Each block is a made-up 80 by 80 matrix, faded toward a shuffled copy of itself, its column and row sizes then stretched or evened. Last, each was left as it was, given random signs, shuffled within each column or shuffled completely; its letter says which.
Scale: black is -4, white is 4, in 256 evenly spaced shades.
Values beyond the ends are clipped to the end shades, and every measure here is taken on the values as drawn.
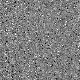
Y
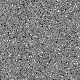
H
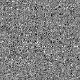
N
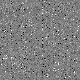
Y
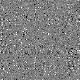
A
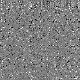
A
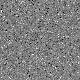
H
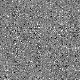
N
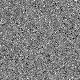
H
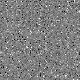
A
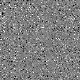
A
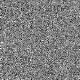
N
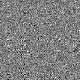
A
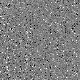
Y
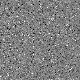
Y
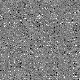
A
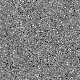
H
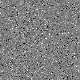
Y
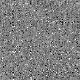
A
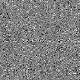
A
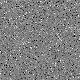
H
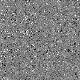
N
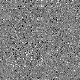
A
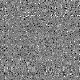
A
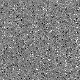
Y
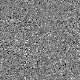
N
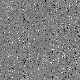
Y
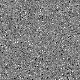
Y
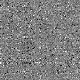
A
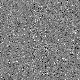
Y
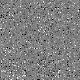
A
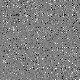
A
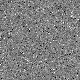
H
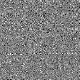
A
